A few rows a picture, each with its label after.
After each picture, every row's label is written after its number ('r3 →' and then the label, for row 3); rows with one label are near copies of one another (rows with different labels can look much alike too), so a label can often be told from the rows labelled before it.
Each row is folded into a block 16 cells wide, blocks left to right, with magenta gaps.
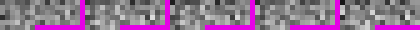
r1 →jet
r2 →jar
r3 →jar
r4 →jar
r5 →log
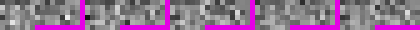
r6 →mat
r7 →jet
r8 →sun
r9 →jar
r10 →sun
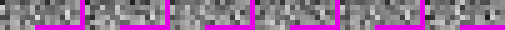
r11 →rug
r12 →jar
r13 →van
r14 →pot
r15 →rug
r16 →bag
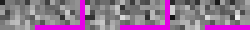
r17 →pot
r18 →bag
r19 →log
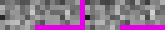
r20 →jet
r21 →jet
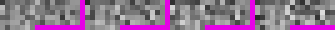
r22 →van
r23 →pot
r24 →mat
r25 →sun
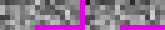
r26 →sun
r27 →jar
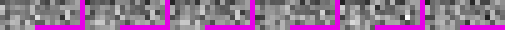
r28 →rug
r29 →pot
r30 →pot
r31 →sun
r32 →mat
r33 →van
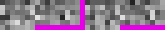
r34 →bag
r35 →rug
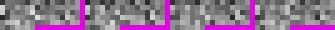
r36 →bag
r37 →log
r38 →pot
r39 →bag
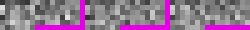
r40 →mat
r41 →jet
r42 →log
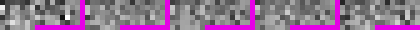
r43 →mat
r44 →log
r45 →van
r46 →van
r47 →jar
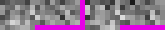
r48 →pot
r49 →log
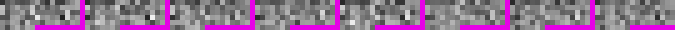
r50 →rug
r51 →mat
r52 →log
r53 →jet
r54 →mat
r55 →sun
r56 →jar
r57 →van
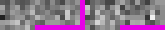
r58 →jet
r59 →mat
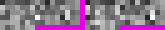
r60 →rug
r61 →mat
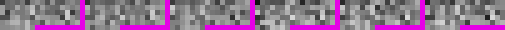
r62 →pot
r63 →rug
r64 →van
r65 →jar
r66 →mat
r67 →pot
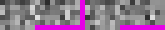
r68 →rug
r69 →mat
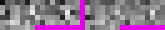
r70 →pot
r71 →jet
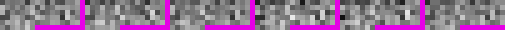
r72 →bag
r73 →pot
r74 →bag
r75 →jar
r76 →jet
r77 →jar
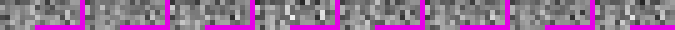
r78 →sun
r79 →van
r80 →mat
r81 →rug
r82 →van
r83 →log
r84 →van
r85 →rug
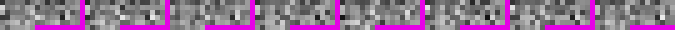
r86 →bag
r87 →bag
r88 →rug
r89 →van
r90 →jet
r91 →van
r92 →van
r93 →mat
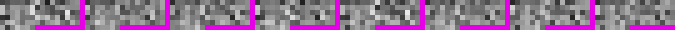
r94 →sun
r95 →mat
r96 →pot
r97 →bag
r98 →sun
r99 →pot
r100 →van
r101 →van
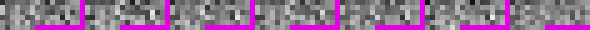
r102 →van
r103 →sun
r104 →bag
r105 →sun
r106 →rug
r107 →jar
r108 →jar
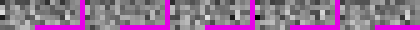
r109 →log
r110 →log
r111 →rug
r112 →jet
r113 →mat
